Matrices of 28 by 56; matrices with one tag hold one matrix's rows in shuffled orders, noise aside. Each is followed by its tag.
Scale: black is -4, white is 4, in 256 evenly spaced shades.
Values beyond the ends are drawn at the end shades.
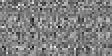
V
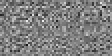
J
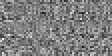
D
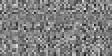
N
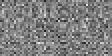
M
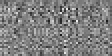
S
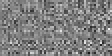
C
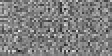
S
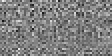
V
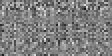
M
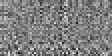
S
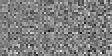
C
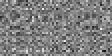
J
